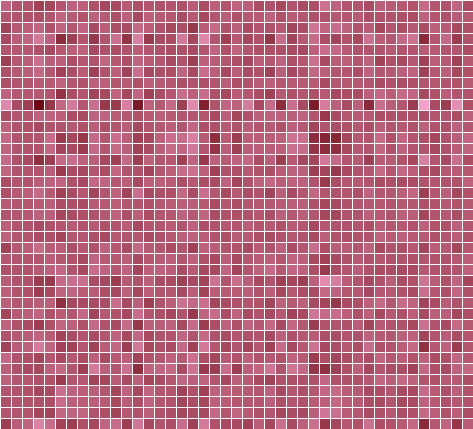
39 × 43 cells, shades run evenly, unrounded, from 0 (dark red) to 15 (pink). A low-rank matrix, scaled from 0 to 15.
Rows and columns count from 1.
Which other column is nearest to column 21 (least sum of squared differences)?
25
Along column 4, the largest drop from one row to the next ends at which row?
10
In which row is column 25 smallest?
4
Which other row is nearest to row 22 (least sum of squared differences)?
35
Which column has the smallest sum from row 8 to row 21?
29
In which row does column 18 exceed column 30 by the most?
13
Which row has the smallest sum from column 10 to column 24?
26
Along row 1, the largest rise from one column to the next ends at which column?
30
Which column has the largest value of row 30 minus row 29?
18
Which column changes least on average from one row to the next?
2
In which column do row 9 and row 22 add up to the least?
6
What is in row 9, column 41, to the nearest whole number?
8
